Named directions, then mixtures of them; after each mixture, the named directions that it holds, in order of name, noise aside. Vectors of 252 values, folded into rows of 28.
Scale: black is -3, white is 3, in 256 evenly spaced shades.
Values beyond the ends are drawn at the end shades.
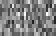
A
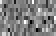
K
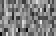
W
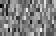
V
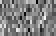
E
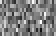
E, K, W.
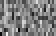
W.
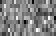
K.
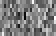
A, E, K.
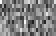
A, E, K.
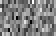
K, V, W.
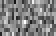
K, W.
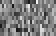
A, E.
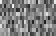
A, E, K.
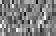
E.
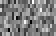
K, V, W.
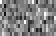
E, K.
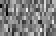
V, W.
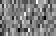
E, W.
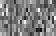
K, V.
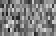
A, V.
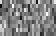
A, E, V.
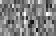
A, K.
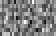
K, W.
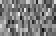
A, E.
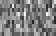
A.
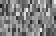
A, V.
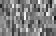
A, V.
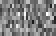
A.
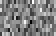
K, V, W.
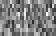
A.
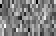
E, V.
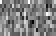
A, K.
